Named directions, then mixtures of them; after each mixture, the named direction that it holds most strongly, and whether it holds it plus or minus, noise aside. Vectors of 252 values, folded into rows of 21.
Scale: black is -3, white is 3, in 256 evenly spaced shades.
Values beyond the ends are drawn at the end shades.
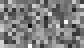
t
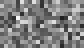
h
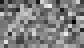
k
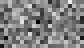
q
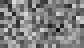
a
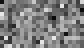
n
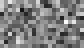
k, minus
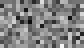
h, minus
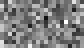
t, plus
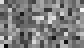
n, minus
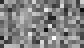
n, plus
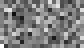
q, minus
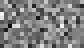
a, minus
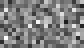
t, minus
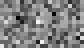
q, minus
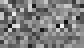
a, minus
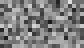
q, plus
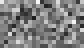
k, minus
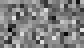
n, plus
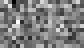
a, minus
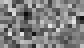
a, minus
